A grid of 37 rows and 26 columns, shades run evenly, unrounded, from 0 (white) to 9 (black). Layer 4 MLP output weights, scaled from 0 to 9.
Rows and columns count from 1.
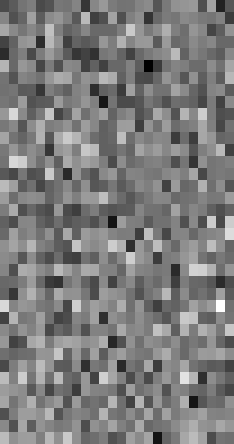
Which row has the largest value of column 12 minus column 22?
27
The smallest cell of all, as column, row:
25, 26
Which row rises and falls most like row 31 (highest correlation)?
35
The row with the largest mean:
24
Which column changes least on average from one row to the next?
16
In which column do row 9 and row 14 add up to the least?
3
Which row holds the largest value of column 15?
21
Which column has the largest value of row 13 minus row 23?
22
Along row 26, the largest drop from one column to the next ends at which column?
9
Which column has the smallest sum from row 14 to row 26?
4
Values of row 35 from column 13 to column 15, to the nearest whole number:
5 5 4
